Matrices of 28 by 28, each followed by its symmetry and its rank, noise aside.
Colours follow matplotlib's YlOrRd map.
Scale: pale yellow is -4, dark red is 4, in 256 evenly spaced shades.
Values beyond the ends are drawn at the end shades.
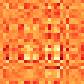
no symmetry, rank two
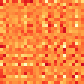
no symmetry, rank three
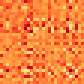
symmetric, rank three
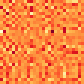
no symmetry, rank four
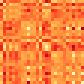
symmetric, rank two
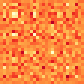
symmetric, rank three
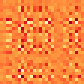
antisymmetric, rank two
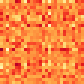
no symmetry, rank three
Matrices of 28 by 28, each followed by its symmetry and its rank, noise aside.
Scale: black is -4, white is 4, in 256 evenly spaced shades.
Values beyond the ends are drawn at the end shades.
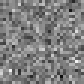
antisymmetric, rank eight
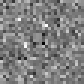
symmetric, rank eight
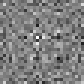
symmetric, rank four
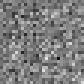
symmetric, rank eight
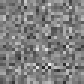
no symmetry, rank six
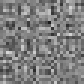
antisymmetric, rank six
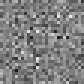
antisymmetric, rank eight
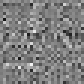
no symmetry, rank six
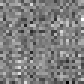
no symmetry, rank four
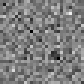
symmetric, rank six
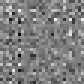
no symmetry, rank four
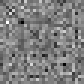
symmetric, rank eight
